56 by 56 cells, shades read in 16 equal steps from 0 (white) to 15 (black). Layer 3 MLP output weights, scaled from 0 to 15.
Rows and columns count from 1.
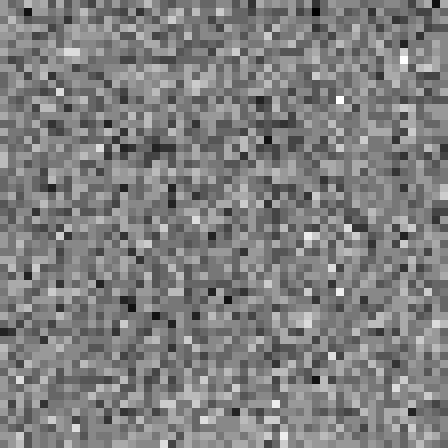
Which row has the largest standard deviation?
19
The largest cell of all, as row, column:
2, 40
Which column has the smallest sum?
10
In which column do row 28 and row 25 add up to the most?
35
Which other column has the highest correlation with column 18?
26
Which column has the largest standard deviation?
51
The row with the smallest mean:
55
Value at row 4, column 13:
7
